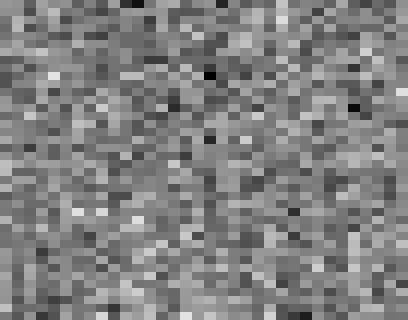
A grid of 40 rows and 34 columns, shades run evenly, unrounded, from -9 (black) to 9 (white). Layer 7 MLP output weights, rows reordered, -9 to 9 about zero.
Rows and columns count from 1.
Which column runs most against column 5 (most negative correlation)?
18
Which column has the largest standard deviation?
30
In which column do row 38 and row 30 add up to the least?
25
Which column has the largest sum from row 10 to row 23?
7
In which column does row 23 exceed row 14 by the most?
15
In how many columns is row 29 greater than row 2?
20
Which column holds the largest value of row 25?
29
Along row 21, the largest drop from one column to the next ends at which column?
16
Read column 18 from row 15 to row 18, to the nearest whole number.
0 3 -2 -6
